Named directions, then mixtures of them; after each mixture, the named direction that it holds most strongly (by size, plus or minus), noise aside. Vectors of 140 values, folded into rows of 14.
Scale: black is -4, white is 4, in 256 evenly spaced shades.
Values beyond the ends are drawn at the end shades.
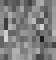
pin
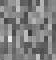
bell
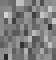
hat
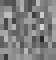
pin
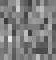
bell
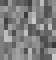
pin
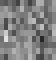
pin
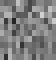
hat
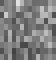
hat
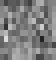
pin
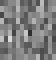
bell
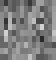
pin
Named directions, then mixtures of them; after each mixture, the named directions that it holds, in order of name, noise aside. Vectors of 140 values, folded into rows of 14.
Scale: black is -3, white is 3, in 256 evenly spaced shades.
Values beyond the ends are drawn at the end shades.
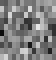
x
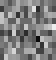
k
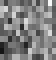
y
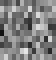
x.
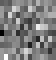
k, x.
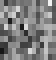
k, y.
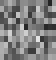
k, y.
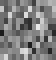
x.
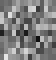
k, x.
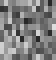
k, y.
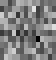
k.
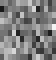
k, y.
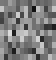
k.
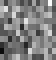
y.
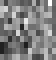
y.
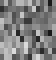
k, y.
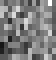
y.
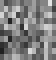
k, y.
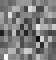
k, x.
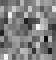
x.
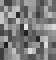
k, y.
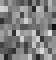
k, y.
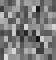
k.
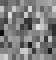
x.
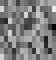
k, x.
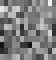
x, y.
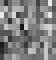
k, y.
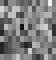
x, y.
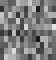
k.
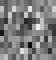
x.
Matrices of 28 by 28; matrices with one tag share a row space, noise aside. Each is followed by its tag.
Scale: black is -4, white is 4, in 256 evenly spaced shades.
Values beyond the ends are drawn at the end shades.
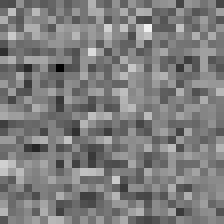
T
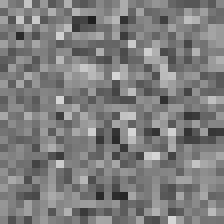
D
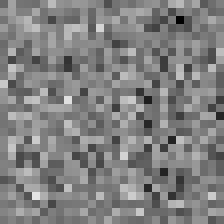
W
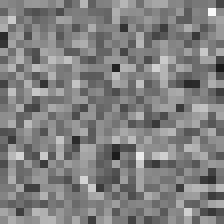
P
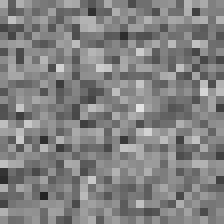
T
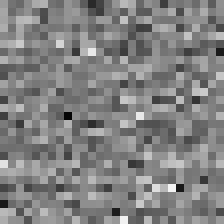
T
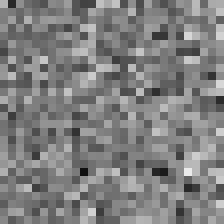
P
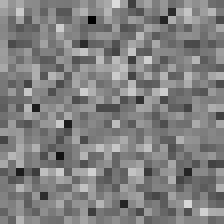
D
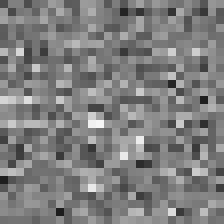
T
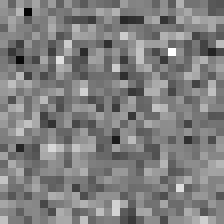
D
